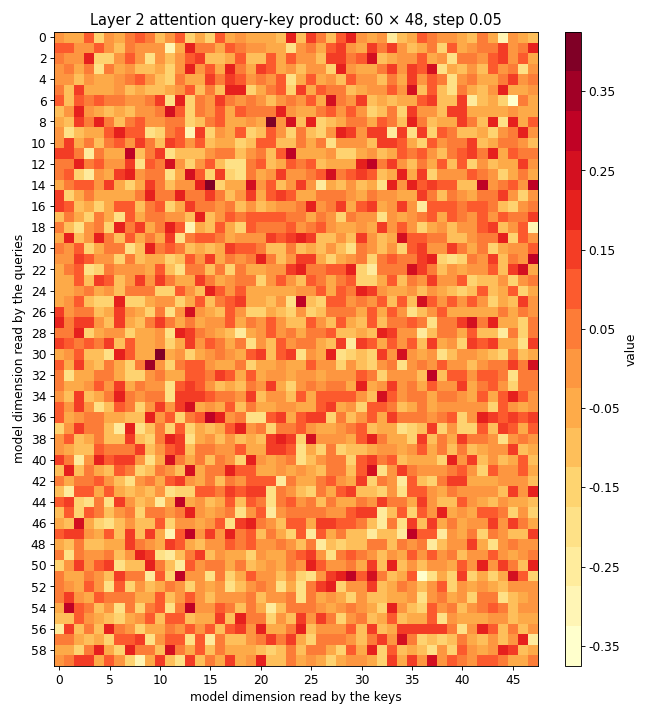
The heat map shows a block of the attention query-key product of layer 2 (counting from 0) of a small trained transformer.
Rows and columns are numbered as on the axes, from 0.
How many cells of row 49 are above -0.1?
38
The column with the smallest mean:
11
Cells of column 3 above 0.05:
10
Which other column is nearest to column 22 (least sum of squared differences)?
16
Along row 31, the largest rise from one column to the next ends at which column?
9
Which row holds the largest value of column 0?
27
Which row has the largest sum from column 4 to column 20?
34
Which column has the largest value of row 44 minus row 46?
32
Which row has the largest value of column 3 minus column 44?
0
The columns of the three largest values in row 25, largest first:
24, 36, 6
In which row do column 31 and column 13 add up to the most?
41
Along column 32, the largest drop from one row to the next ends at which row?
45
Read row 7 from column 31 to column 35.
-0.15 -0.1 0.05 -0.15 0.15
